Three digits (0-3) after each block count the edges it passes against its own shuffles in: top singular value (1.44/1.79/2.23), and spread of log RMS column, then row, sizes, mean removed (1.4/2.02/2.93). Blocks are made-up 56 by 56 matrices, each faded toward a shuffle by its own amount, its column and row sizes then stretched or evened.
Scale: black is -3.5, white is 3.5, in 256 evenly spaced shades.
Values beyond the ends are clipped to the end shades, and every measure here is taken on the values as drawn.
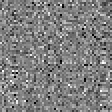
2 1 0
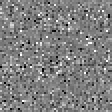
0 0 1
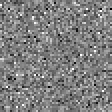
0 0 1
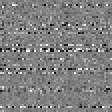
2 0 3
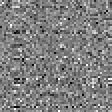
2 0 1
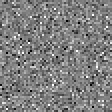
1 0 0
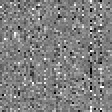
1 2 0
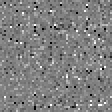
0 1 1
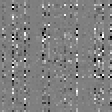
1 3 2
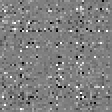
0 2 2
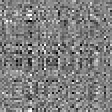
3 2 2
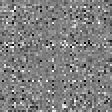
2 2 2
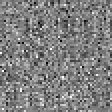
2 0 0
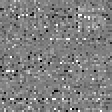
1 0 2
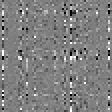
3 3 1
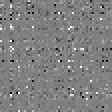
0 2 2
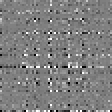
3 2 3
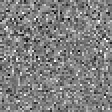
0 0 1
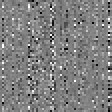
2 3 0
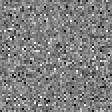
1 1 1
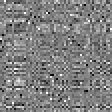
3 0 1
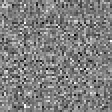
2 1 2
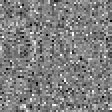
1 0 0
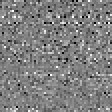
1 0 2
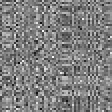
3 2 0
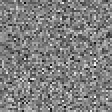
1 1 0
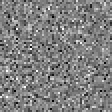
1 1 0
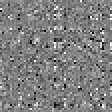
2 2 2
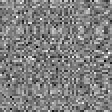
3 0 2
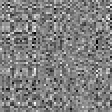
3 2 1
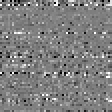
2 0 3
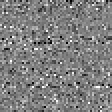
0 0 2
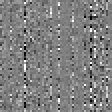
1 3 0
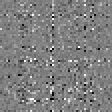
1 2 2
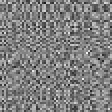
3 1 1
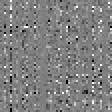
1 3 1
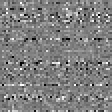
1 1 3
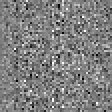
1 2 0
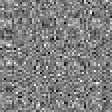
3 0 0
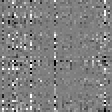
1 3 2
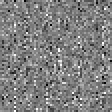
0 2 0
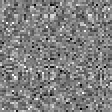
2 0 1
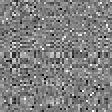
3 1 0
